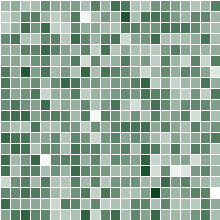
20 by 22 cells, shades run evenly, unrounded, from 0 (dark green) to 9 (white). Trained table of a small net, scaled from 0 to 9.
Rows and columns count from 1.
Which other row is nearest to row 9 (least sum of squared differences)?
12
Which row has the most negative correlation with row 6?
11
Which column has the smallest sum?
3
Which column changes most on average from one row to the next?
9
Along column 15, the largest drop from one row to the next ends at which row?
8
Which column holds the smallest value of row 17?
17
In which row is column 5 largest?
15
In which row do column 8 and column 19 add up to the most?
20
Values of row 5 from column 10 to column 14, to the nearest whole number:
7 2 6 5 6
